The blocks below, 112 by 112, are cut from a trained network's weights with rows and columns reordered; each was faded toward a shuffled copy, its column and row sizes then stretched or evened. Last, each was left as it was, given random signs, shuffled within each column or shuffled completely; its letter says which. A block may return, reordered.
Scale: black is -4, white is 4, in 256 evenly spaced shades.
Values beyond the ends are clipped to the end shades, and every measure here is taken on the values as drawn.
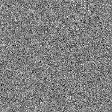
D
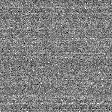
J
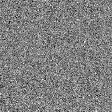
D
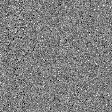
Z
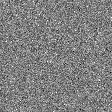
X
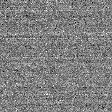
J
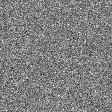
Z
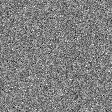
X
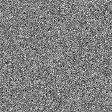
Z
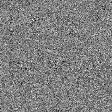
D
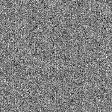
Z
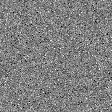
X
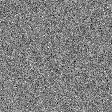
X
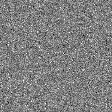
Z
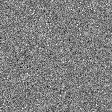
X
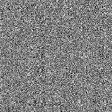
J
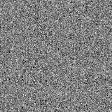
Z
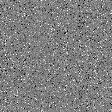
Z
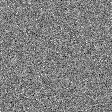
X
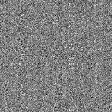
J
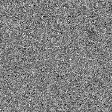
D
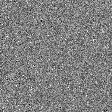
Z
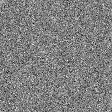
X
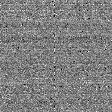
J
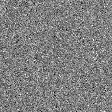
Z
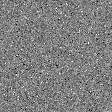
X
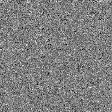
D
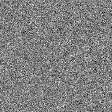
D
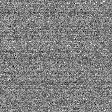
J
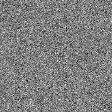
D
